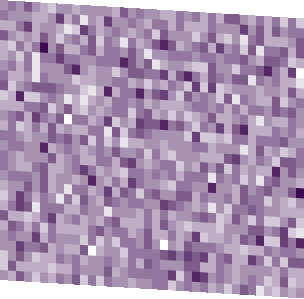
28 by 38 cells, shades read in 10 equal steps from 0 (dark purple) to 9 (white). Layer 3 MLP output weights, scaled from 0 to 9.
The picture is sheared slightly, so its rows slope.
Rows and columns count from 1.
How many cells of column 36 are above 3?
22
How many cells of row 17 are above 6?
4
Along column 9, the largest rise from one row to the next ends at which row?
12
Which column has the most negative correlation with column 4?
36
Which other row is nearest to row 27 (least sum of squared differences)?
26
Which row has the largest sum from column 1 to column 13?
10
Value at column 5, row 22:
6
